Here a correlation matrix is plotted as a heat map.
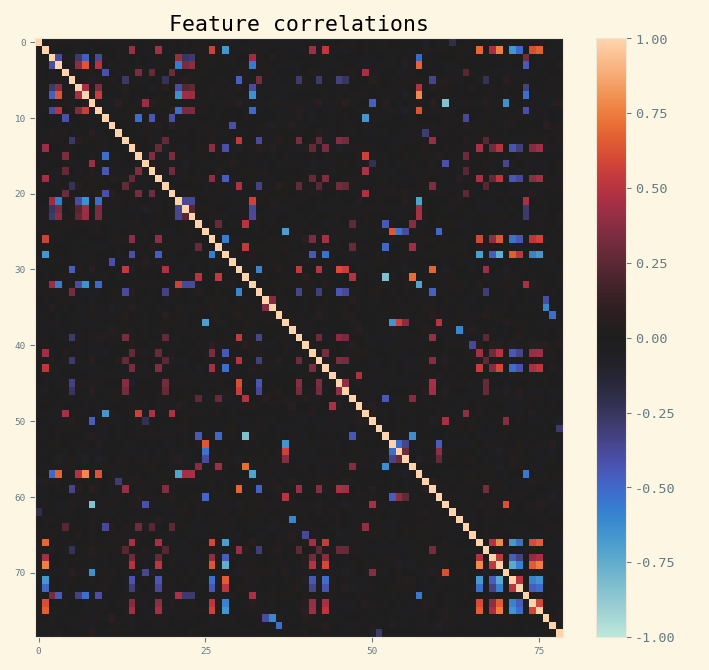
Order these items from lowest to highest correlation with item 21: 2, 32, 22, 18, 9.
9, 22, 18, 2, 32
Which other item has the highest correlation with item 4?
49
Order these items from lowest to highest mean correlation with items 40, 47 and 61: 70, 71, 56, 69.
71, 69, 56, 70
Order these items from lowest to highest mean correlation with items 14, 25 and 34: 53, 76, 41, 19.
76, 19, 41, 53
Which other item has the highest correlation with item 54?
37
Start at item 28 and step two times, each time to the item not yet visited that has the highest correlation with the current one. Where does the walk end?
72
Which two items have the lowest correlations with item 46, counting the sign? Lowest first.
33, 5
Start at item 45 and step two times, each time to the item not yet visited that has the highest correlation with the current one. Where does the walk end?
59
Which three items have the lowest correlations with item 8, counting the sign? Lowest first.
61, 70, 50
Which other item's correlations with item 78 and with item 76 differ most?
35
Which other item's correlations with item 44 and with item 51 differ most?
48
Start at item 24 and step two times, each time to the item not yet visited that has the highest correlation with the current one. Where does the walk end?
56
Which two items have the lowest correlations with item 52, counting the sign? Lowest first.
31, 56
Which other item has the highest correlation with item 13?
30
